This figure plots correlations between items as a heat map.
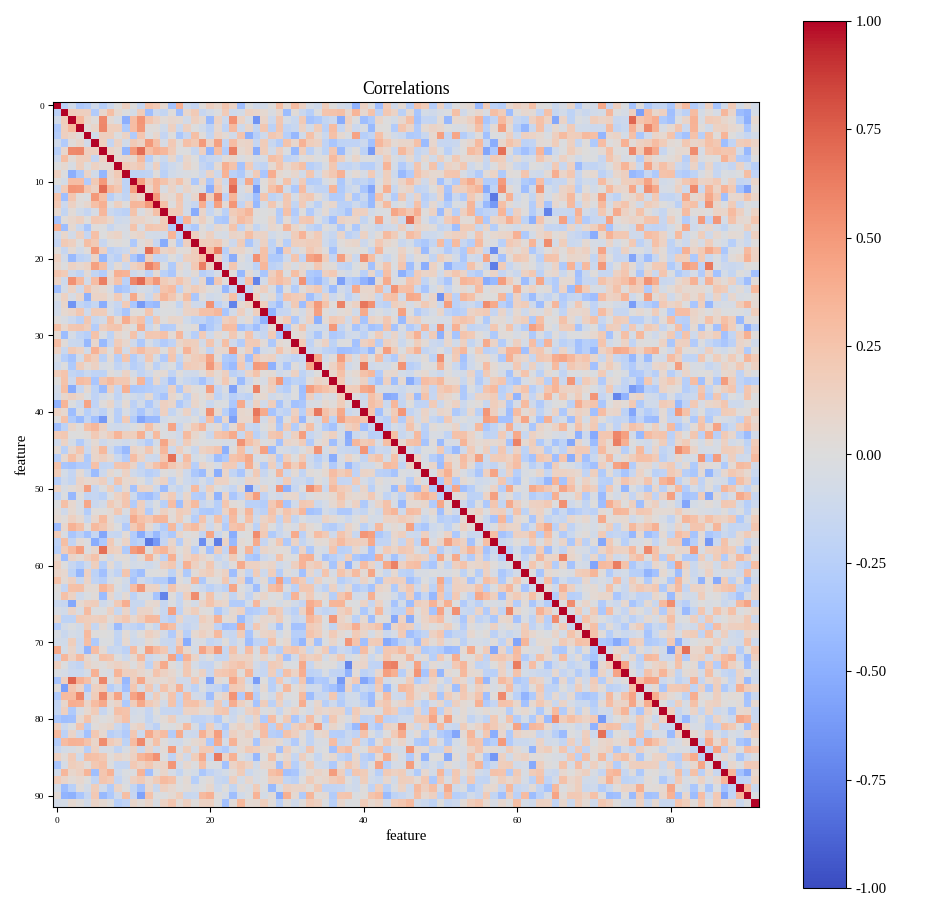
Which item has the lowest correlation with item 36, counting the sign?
46
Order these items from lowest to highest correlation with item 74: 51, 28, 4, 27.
27, 4, 51, 28
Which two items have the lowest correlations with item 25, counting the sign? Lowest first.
50, 4
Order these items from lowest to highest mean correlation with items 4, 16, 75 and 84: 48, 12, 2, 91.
48, 91, 12, 2
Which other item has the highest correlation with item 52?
66
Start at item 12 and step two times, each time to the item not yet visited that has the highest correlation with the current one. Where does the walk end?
21
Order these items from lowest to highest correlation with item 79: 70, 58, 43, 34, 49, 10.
70, 10, 58, 34, 43, 49
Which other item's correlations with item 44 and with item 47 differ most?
24
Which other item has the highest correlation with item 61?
41
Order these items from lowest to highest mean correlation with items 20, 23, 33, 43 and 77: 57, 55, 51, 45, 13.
57, 51, 45, 55, 13
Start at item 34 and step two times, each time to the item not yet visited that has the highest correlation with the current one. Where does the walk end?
26
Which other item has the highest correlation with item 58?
6
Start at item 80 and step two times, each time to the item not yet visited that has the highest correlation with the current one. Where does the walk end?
67
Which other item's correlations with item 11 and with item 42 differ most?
90
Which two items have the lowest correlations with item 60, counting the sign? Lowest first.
70, 38
